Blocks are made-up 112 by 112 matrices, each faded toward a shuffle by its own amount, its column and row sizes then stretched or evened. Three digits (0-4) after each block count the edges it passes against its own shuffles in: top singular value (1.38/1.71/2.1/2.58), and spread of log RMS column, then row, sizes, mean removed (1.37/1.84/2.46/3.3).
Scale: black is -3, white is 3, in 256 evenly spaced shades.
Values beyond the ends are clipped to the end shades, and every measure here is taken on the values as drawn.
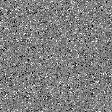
1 1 2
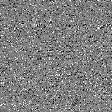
2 0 2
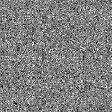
2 2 2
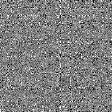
3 3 3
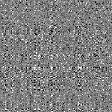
4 3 3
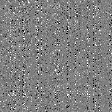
1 4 1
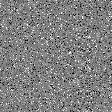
2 1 0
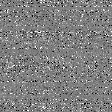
0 1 4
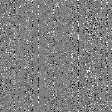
1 4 0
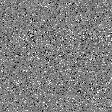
1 0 2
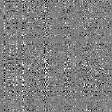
3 4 4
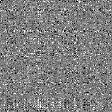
3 2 3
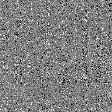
0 3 1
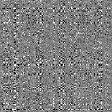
4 4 3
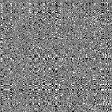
4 3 3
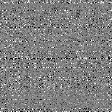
2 2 4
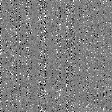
0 4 0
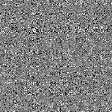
2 2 3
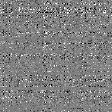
0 3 4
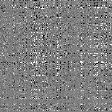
3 4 4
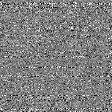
0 1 4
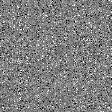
0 3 1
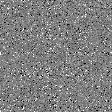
1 1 2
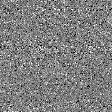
1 1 2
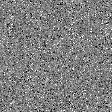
0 1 0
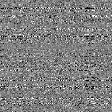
3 1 4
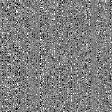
2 4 0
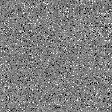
1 1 1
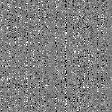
2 4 2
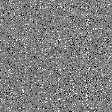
0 2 2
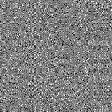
4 1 0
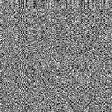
4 2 1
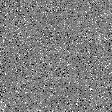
0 2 0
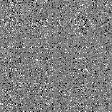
1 3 3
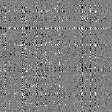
4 4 3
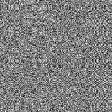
4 1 0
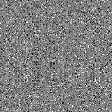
3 1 0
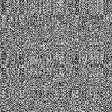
4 1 0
